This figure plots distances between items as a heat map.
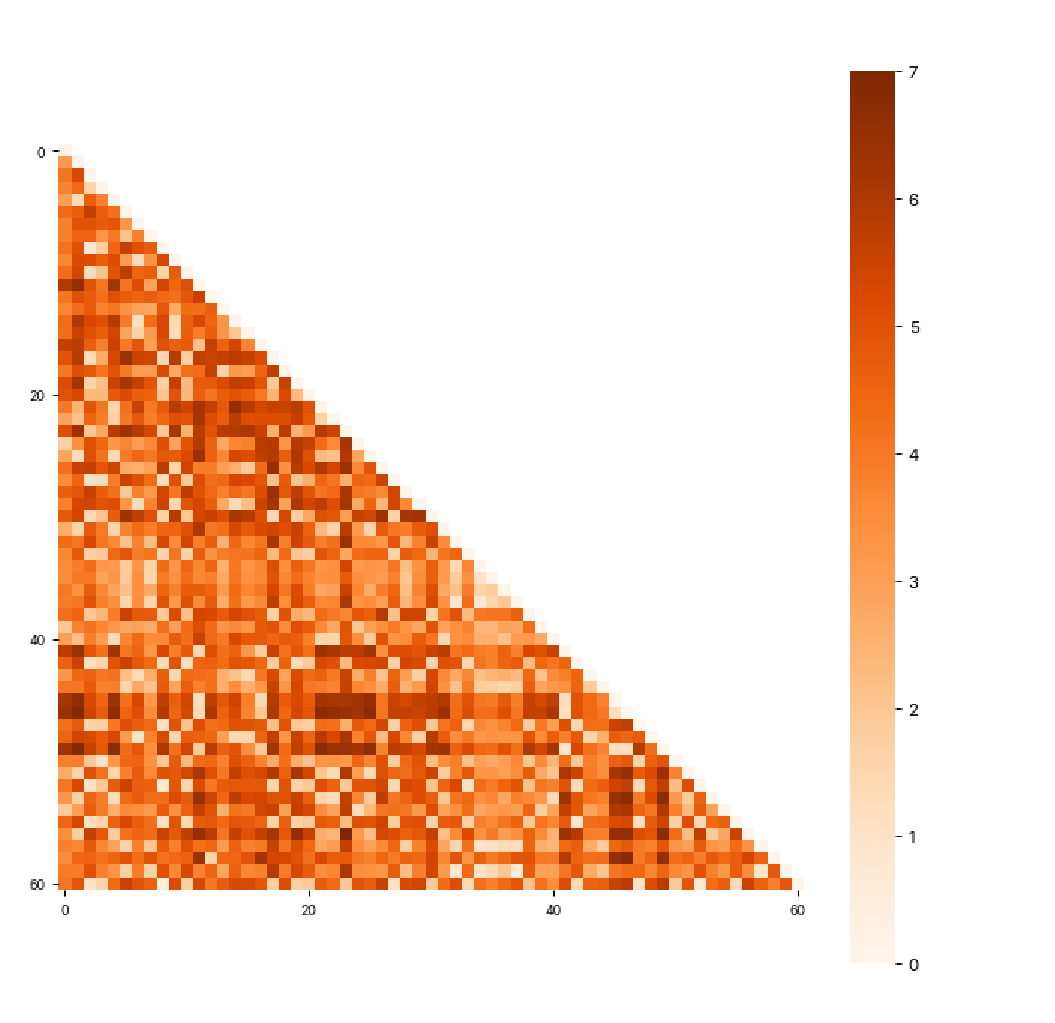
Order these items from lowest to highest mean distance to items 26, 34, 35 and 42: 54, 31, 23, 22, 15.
15, 54, 31, 22, 23
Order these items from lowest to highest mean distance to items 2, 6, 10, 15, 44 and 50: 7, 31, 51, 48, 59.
48, 7, 59, 31, 51
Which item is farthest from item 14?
21
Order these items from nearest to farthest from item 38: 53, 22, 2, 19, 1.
2, 19, 53, 22, 1
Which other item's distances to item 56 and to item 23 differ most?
1
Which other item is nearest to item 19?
42
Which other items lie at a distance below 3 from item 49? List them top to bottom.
11, 16, 41, 45, 46
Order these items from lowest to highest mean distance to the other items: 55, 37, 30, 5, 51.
37, 55, 5, 51, 30
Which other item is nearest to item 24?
54
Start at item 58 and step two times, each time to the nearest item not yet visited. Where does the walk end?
33
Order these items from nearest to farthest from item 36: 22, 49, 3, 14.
22, 3, 14, 49
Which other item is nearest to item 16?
45
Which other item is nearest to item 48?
6
